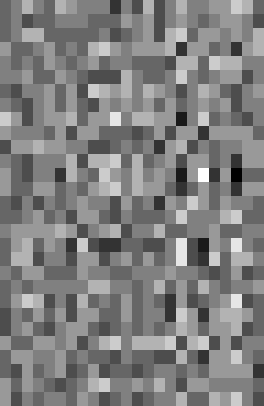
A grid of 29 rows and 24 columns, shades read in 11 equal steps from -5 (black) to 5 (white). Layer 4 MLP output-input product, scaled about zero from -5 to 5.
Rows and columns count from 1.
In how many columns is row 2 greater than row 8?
6
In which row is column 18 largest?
15
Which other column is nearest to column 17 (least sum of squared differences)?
22
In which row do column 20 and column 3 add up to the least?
13
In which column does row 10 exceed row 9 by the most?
17
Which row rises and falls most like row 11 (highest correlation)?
3
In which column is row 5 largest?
20
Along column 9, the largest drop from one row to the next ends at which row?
8
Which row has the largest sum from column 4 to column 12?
9
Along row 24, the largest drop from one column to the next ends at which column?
23
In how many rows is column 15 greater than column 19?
10
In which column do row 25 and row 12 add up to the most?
11
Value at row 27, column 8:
-1
